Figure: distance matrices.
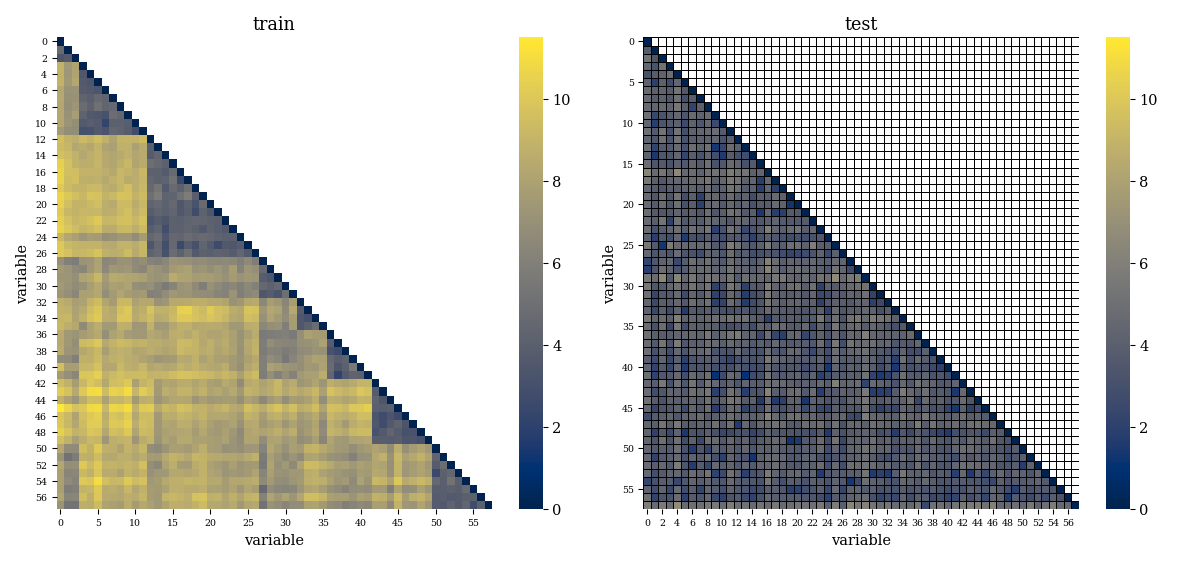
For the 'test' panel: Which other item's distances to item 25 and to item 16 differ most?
2
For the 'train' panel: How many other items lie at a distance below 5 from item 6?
8
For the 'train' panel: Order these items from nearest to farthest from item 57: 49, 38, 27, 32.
27, 38, 32, 49
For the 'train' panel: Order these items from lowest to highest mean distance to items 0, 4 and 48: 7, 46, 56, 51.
7, 46, 51, 56
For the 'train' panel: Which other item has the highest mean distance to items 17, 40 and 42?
0
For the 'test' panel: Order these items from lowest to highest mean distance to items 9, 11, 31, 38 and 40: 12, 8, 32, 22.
32, 22, 12, 8
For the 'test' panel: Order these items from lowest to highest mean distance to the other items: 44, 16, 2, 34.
44, 2, 34, 16
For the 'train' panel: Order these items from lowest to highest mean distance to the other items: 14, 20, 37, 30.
30, 14, 20, 37
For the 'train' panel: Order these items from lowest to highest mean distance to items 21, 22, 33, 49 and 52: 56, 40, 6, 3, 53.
53, 56, 40, 6, 3
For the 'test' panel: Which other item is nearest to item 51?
14
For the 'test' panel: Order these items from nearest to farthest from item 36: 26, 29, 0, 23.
26, 23, 0, 29
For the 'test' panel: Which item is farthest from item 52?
4
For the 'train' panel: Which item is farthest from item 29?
45
